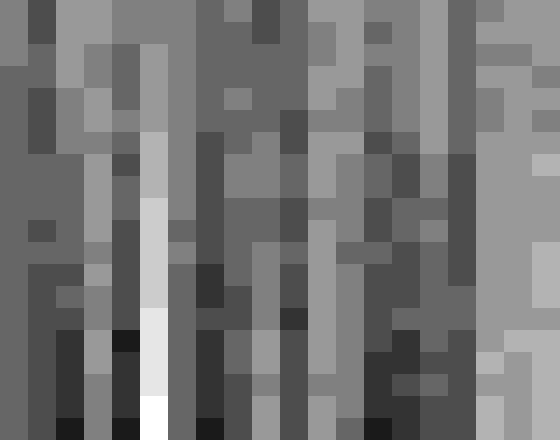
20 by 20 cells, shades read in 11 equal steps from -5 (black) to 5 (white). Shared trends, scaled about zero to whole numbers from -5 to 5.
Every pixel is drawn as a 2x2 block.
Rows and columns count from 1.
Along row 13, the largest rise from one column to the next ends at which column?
6
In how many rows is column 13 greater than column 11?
19
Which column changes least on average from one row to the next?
1
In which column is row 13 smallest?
8
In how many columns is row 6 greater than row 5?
1
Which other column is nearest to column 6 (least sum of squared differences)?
20
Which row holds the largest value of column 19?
16
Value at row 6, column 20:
0
